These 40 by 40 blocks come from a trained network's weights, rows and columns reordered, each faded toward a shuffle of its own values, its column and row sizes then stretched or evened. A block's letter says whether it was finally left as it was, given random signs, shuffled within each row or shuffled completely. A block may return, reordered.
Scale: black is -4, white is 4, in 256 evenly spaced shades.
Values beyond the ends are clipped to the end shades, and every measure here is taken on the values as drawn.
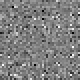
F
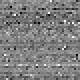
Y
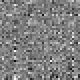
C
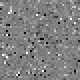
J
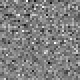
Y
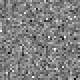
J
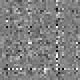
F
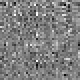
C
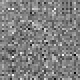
C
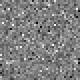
J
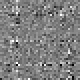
F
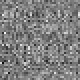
C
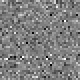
Y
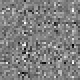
F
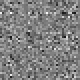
F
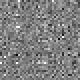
C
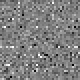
Y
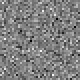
J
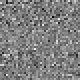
Y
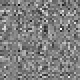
C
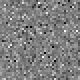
J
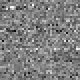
Y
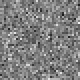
J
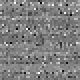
Y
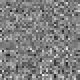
C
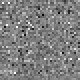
Y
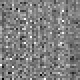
C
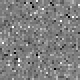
J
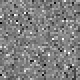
J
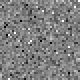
J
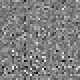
F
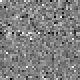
Y
